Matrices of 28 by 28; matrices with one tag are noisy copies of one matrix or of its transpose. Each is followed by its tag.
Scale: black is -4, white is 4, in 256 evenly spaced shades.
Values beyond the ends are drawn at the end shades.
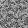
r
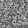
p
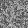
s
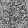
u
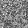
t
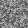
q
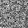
p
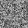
t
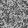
q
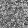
r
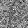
u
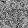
u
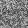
u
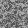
r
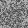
u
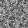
q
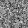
q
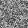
q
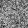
s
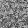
r
